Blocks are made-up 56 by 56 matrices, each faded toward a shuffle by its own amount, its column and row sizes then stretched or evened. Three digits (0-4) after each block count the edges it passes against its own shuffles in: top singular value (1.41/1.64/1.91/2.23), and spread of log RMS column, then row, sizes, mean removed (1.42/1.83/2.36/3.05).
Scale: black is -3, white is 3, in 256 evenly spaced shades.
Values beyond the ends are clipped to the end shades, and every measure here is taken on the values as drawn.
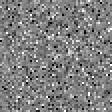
1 0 0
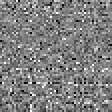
3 0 2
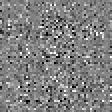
0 3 3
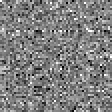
3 0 1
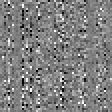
1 4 0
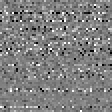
0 0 4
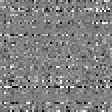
2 2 4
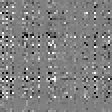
3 4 4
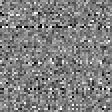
1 0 3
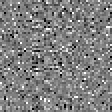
3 0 0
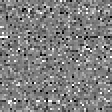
1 0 2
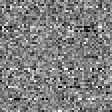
2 0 3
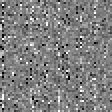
0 3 0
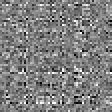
4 3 3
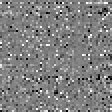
0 3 3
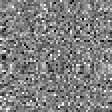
3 0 0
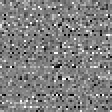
1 0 3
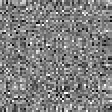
4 0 1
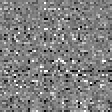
3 1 3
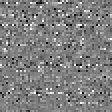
2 0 3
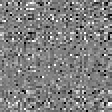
4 1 3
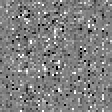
1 3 0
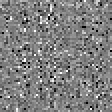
2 2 1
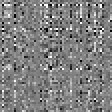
4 4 3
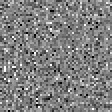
0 1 0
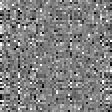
4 3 0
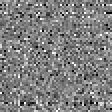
2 0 2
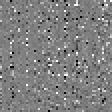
0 3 0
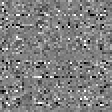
2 2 3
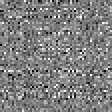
4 0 3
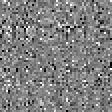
2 1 1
